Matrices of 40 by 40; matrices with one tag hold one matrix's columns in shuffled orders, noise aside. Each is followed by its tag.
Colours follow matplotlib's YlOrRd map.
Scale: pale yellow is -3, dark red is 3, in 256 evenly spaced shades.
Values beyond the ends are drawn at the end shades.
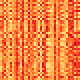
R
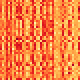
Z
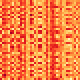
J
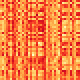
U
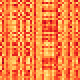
U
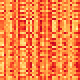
R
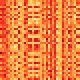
J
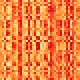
Z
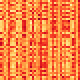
R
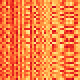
J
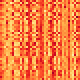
U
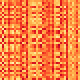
J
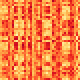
Z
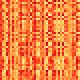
U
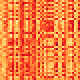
R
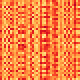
J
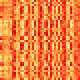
Z
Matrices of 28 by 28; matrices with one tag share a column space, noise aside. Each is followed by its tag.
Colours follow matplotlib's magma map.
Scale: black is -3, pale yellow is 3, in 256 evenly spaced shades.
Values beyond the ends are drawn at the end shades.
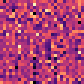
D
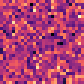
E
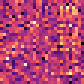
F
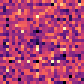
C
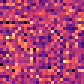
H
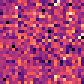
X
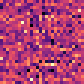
C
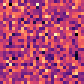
F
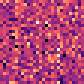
F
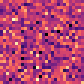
H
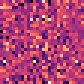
C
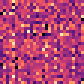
D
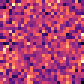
E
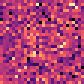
F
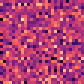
C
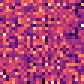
F
